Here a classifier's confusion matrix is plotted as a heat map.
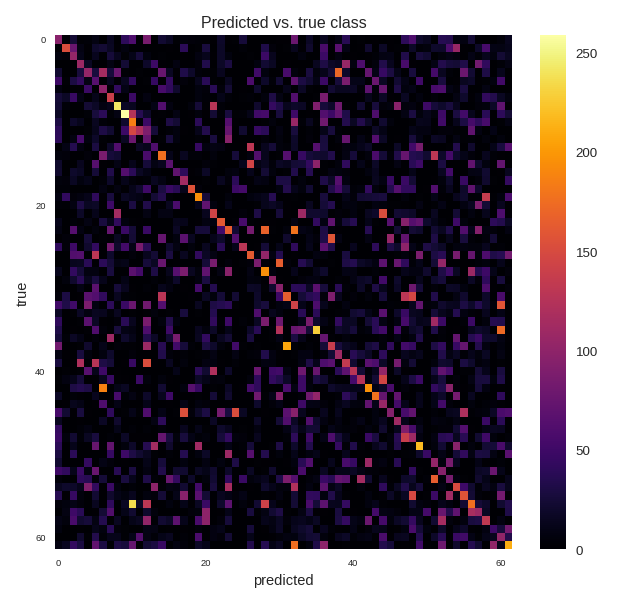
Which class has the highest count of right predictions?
9
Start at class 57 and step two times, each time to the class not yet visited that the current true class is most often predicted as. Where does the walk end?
10
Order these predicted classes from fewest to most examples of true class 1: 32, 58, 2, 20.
32, 20, 58, 2
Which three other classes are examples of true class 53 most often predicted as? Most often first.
51, 41, 31
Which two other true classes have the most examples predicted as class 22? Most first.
45, 23
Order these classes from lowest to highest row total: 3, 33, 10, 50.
33, 50, 3, 10
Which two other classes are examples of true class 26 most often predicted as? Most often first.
5, 28
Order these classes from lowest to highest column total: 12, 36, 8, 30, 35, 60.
8, 30, 35, 36, 60, 12
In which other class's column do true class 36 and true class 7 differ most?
16
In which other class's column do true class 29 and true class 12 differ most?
23
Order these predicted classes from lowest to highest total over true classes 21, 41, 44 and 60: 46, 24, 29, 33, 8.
24, 29, 46, 8, 33
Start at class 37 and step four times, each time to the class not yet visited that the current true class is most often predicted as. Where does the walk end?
55
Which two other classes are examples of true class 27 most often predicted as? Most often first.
30, 52
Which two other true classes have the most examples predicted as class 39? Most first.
3, 5
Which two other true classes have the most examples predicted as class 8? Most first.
21, 4
